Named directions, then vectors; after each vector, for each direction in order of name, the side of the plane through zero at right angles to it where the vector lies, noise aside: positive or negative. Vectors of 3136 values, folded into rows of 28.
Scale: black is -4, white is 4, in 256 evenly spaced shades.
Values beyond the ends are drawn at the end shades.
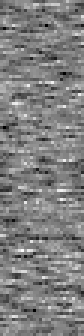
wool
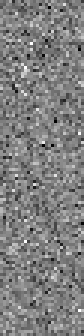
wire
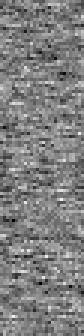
positive, positive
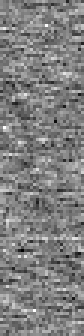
positive, negative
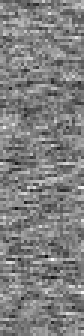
negative, negative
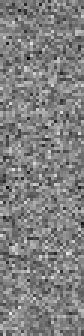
positive, positive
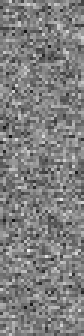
positive, positive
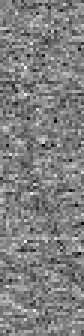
positive, negative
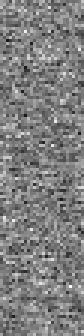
negative, negative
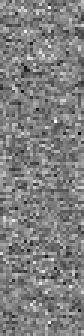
negative, negative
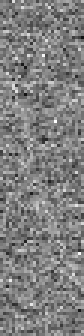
negative, positive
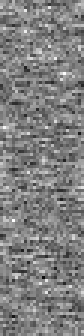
negative, negative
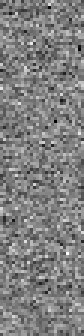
positive, positive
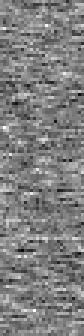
positive, negative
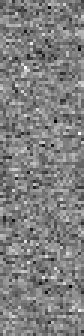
positive, positive
